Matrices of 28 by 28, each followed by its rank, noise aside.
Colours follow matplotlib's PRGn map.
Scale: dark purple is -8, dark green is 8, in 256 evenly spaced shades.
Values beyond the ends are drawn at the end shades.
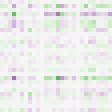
two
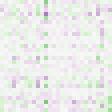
four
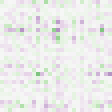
four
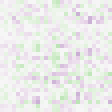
four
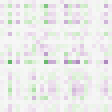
two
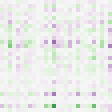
two
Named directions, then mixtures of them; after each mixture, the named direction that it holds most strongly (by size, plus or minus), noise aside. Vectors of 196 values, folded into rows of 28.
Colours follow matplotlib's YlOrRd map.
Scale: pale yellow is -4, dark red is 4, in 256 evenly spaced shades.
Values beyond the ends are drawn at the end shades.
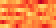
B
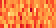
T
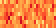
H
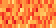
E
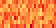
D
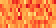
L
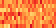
D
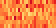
L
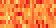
H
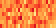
L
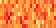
H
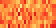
L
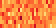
E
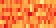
B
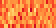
T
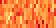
H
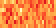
H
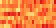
B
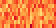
D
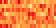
B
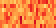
H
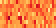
H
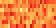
D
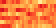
B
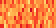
T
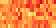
L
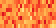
E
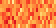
E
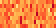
H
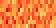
E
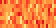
H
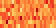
E
